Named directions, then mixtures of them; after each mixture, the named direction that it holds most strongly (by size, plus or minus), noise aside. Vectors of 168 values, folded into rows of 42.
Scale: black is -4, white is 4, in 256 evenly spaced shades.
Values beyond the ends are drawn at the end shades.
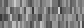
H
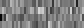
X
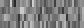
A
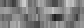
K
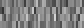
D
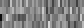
X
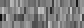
X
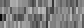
X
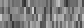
H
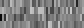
X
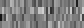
X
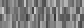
D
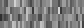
H
